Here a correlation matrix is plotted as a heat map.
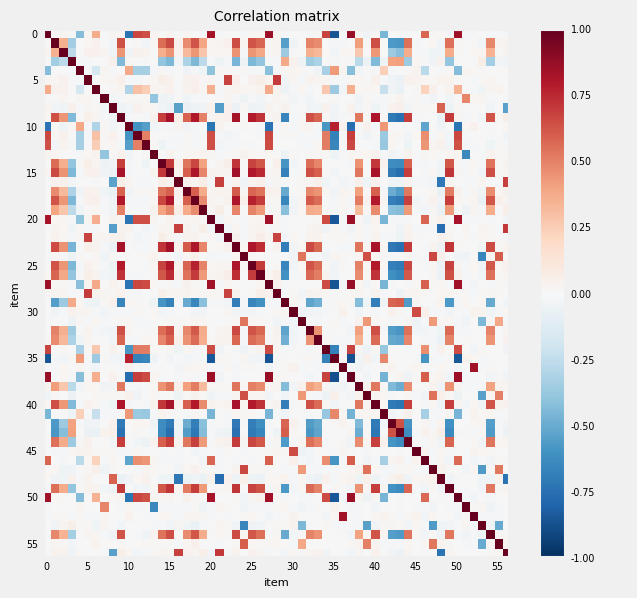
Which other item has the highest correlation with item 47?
24
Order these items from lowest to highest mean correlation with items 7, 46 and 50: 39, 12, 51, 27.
39, 51, 12, 27
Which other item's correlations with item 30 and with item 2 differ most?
45
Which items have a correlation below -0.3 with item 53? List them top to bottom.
24, 31, 39, 47, 55
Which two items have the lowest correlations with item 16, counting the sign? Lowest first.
48, 8
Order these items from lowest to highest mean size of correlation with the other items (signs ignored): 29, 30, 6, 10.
30, 6, 10, 29
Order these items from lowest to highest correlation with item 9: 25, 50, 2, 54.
50, 2, 54, 25
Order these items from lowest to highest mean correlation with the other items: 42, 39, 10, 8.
42, 10, 8, 39
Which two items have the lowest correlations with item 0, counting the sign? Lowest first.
35, 10
